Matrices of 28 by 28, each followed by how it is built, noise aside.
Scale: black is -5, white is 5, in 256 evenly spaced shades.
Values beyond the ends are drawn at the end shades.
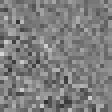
lower triangular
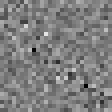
block diagonal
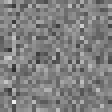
low rank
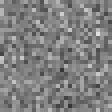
uneven columns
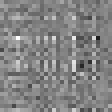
low rank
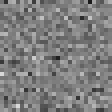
uneven rows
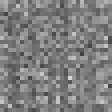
blocks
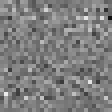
uneven rows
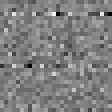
uneven rows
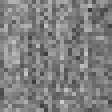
blocks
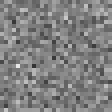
noise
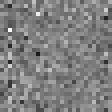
uneven columns
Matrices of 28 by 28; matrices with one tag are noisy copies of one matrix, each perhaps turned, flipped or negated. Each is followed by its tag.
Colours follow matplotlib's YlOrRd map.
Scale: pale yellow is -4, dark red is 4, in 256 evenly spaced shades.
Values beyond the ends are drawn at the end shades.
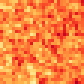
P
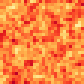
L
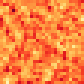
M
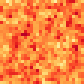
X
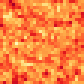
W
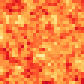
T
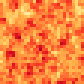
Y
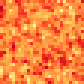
X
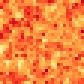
T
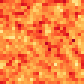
M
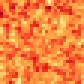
X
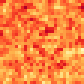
P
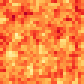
Y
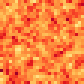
L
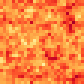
Y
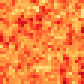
X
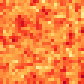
X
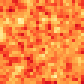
T
